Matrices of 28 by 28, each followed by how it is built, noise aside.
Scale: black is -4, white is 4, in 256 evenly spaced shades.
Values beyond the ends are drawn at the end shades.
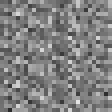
repeating rows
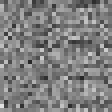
blocks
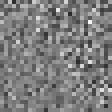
upper triangular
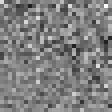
upper triangular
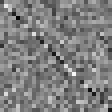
diagonal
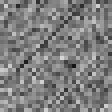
Hankel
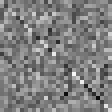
diagonal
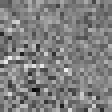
lower triangular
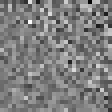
upper triangular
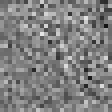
upper triangular
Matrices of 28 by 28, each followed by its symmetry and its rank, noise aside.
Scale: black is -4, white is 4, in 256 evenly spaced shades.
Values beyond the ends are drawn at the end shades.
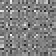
symmetric, rank three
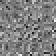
symmetric, rank six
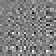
antisymmetric, rank four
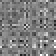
symmetric, rank three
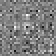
symmetric, rank three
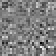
no symmetry, rank four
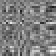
no symmetry, rank three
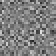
antisymmetric, rank four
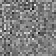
no symmetry, rank six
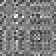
symmetric, rank three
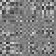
symmetric, rank three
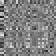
no symmetry, rank four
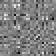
symmetric, rank four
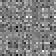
antisymmetric, rank four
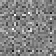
symmetric, rank six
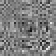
symmetric, rank three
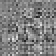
antisymmetric, rank four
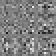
antisymmetric, rank four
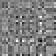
symmetric, rank three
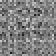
no symmetry, rank four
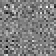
antisymmetric, rank four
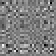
no symmetry, rank three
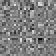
no symmetry, rank four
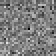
no symmetry, rank six
